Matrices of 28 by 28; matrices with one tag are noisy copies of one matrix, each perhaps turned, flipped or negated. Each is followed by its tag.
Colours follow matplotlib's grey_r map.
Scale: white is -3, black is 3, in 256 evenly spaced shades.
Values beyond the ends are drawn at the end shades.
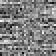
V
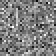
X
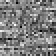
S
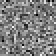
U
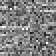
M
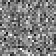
X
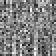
V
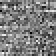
M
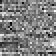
V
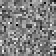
U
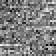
M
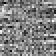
V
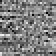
V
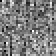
M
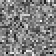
U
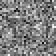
X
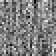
V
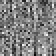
V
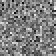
U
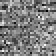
M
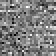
M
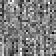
V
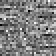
S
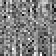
V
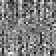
V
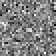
U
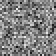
X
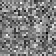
X
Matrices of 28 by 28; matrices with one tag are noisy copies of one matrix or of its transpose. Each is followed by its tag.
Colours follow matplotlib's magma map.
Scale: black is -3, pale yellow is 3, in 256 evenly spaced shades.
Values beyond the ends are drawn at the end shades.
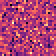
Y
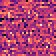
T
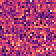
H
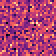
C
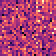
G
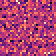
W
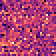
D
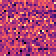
Y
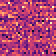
T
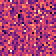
H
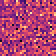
W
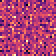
W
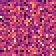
W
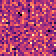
C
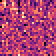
T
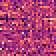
T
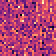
G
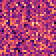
C
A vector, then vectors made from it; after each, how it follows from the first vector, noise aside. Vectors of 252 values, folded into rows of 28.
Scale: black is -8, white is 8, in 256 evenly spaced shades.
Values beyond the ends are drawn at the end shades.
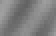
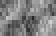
wrapped around, negated, scaled up.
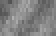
negated.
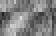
wrapped around, negated, scaled up.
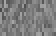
sign-scrambled.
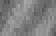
negated.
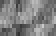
wrapped around, negated, scaled up.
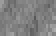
reversed, partly zeroed.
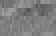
wrapped around, negated, partly zeroed.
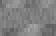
reversed, negated, partly zeroed.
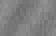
shrunk.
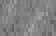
reversed, negated, partly zeroed.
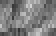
wrapped around, negated, scaled up.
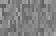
sign-scrambled.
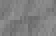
wrapped around, negated, shrunk.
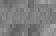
wrapped around, negated, partly zeroed.
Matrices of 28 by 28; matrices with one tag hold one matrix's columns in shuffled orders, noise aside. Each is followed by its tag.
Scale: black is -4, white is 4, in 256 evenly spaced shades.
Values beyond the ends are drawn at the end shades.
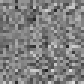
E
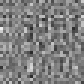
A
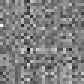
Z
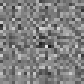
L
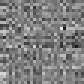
L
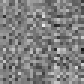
Z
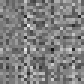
Z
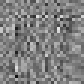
A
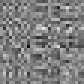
L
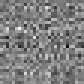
L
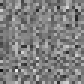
E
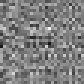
L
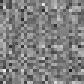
E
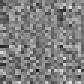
E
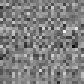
L
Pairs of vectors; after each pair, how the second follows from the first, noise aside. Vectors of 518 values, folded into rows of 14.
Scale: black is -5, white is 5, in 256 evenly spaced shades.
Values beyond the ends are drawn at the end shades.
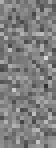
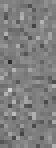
reversed, partly zeroed.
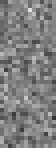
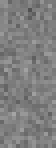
negated, shrunk.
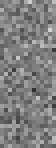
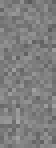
negated, shrunk.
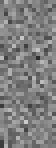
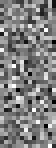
reversed, scaled up.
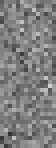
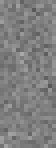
negated, shrunk.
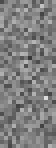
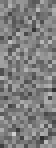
wrapped around.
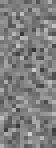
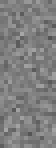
negated, shrunk.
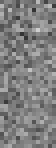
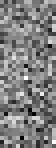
reversed, scaled up.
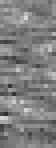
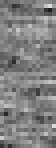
wrapped around, negated.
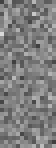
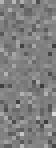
reversed, partly zeroed.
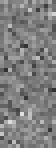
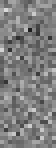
wrapped around, negated.
